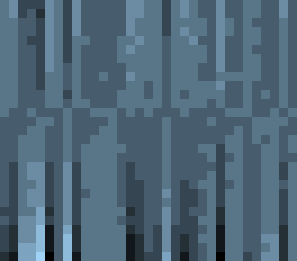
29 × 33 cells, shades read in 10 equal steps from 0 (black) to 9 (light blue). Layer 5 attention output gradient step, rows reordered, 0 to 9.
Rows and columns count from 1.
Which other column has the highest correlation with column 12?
27
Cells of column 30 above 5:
2
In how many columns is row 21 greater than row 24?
6
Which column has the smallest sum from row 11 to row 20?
25
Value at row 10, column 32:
5
